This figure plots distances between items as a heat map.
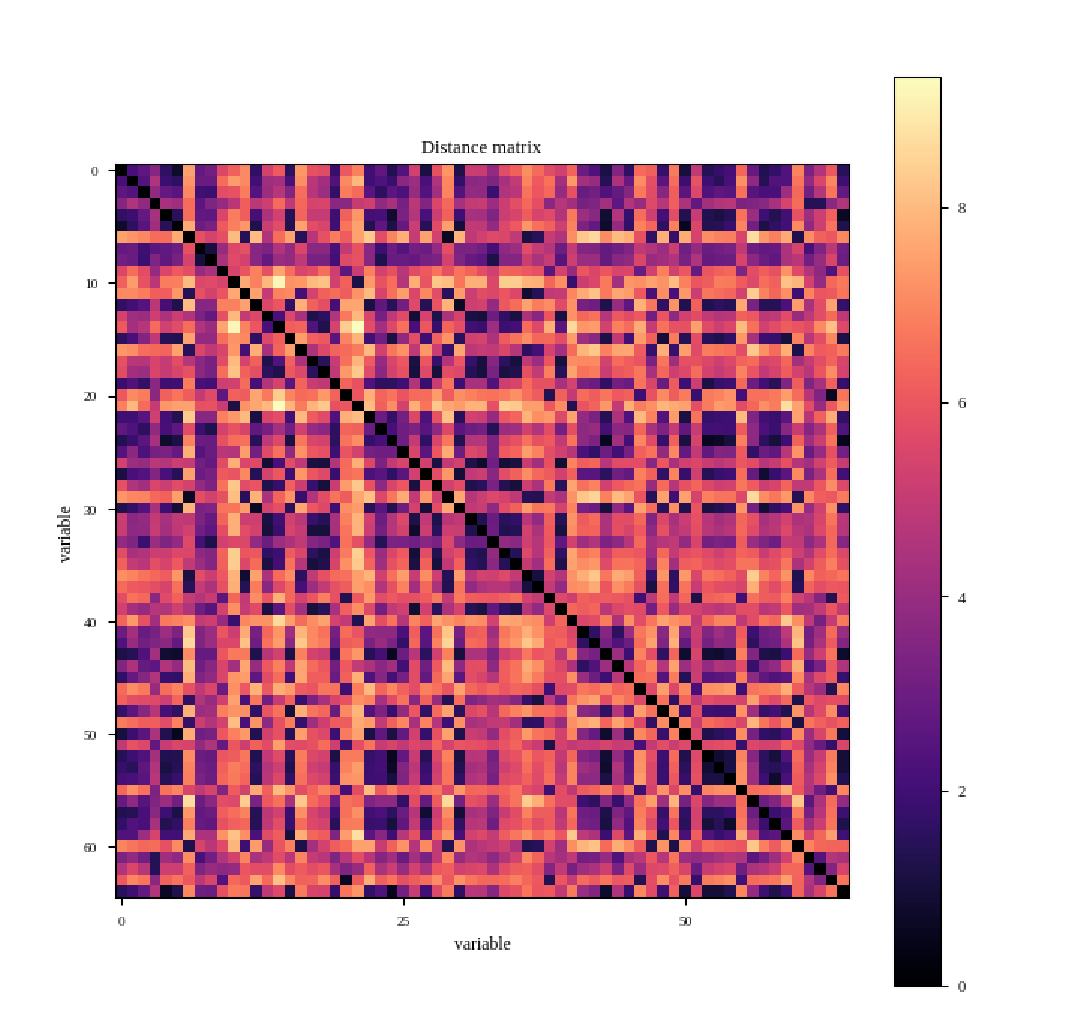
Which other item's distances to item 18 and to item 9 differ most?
14
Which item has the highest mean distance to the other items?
21
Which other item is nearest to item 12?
30
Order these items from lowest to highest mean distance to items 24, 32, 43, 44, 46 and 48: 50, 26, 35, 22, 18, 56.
50, 22, 56, 26, 18, 35
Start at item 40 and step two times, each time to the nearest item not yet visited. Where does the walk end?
10
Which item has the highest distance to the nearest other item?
9
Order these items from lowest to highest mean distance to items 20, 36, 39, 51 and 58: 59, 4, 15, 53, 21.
4, 53, 15, 59, 21
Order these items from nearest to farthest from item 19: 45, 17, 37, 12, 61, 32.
12, 45, 61, 32, 17, 37
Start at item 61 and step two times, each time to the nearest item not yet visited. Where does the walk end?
62
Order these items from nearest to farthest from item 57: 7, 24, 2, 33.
24, 2, 7, 33
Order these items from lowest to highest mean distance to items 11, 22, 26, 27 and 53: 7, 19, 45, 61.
19, 7, 45, 61
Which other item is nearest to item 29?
6
